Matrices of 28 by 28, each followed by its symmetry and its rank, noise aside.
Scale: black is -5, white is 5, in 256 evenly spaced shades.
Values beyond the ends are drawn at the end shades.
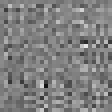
antisymmetric, rank four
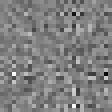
antisymmetric, rank four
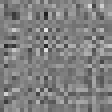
no symmetry, rank three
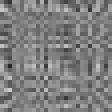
antisymmetric, rank two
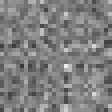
no symmetry, rank four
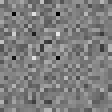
symmetric, rank four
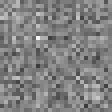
symmetric, rank four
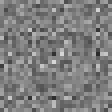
symmetric, rank four
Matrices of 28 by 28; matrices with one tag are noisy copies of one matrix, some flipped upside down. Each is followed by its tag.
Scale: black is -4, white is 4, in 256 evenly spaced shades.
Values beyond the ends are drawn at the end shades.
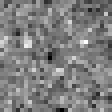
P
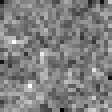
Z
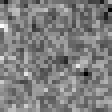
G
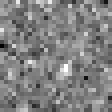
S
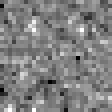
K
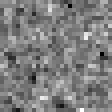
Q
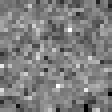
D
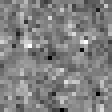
P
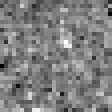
S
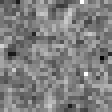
Q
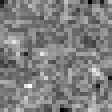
Z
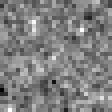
K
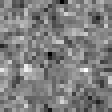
P
